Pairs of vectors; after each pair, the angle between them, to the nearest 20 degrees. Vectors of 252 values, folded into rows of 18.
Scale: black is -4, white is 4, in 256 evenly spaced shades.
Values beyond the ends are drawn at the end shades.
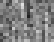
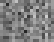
60 degrees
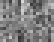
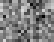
40 degrees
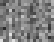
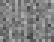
60 degrees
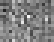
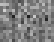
140 degrees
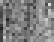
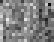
160 degrees
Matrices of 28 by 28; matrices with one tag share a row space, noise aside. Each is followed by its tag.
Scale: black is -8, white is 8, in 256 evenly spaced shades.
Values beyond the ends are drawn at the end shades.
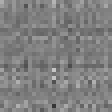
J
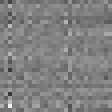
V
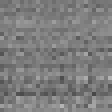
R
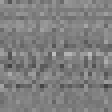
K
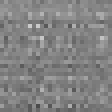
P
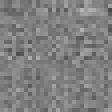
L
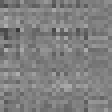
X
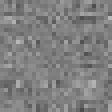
L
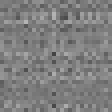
J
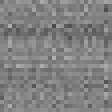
K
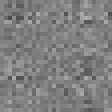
L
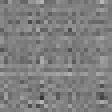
P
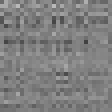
X
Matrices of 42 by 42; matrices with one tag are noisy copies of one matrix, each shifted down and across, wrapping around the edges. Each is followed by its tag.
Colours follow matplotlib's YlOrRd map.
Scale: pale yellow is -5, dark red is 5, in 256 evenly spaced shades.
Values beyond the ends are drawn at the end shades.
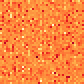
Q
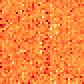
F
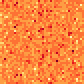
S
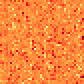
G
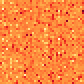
S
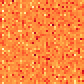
Q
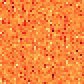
G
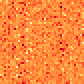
F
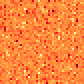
G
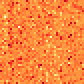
S
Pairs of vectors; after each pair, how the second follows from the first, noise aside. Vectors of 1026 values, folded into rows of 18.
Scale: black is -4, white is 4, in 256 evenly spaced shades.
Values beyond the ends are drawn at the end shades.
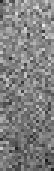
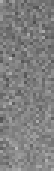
negated, shrunk.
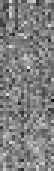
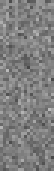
negated, shrunk.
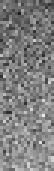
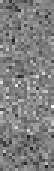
wrapped around, partly zeroed.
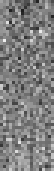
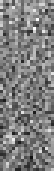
reversed.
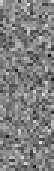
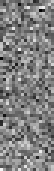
reversed.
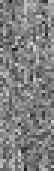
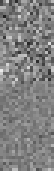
wrapped around, negated, partly zeroed.
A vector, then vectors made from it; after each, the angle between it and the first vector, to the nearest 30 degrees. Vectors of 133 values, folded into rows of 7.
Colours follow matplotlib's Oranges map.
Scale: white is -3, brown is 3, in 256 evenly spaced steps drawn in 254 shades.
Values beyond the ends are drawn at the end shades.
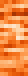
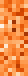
90 degrees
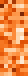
60 degrees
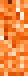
90 degrees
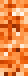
120 degrees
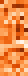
120 degrees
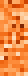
120 degrees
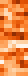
90 degrees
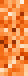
90 degrees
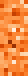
60 degrees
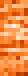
30 degrees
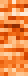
150 degrees
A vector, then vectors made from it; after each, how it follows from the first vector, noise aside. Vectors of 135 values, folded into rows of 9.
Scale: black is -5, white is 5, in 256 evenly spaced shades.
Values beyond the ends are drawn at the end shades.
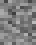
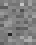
wrapped around, partly zeroed.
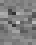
partly zeroed.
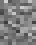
negated.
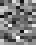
wrapped around, negated, scaled up.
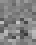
reversed, partly zeroed.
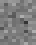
reversed, partly zeroed.
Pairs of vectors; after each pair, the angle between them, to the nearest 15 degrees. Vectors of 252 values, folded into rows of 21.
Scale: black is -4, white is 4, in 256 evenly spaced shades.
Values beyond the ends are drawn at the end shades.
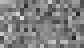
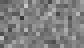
150 degrees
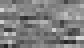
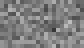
105 degrees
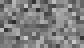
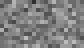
30 degrees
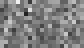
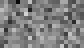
165 degrees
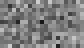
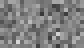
75 degrees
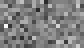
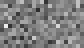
15 degrees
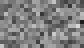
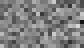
15 degrees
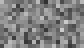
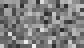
120 degrees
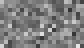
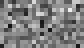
135 degrees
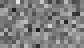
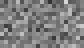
45 degrees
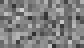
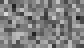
30 degrees
